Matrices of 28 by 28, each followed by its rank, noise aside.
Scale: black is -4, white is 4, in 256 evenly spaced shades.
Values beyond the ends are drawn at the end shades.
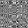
three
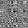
four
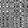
two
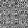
four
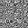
five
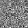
five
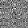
four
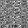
five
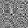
four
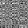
three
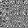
five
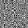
five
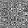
five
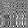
two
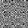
four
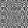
two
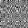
three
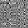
four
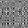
two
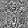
three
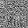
five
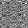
five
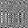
two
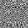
five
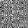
four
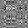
two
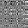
three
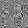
three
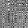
three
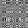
two
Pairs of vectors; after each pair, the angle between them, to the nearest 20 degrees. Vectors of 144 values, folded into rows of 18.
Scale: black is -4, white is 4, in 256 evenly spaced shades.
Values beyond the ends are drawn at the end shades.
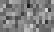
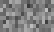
20 degrees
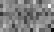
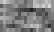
60 degrees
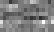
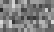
60 degrees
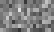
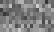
120 degrees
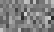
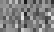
140 degrees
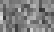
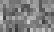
20 degrees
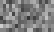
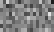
120 degrees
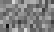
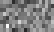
160 degrees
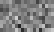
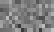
20 degrees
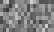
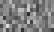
120 degrees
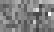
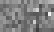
20 degrees
